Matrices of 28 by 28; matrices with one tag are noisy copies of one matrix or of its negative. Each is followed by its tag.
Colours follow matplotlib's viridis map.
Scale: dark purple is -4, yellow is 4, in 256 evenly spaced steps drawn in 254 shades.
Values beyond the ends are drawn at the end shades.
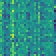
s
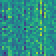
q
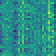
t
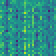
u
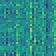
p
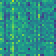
s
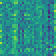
t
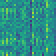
p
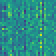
q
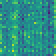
t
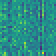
q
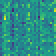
s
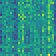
t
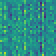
q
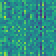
q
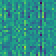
q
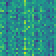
u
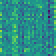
t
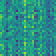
u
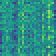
t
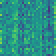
t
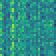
s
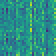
p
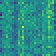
t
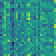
s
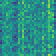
t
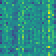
t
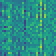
q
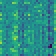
t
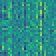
q
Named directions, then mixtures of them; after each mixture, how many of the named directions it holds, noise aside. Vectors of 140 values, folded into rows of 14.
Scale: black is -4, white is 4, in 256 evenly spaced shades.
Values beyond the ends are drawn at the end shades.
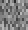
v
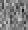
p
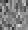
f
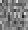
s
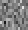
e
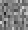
two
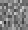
two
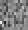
three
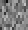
one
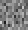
two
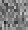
three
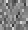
three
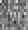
one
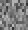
three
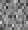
four
